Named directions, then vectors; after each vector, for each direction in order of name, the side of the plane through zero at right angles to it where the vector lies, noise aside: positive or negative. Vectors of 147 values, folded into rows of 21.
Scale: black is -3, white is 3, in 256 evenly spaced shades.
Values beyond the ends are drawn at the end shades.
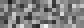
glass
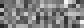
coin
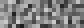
negative, negative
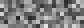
negative, positive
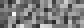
positive, positive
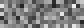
negative, positive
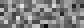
positive, negative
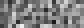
positive, positive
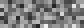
negative, positive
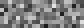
positive, negative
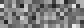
negative, positive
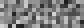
negative, negative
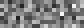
negative, positive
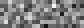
positive, negative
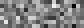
positive, negative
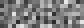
positive, positive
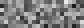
positive, negative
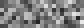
positive, negative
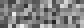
positive, positive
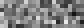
negative, negative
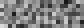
negative, negative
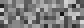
positive, negative
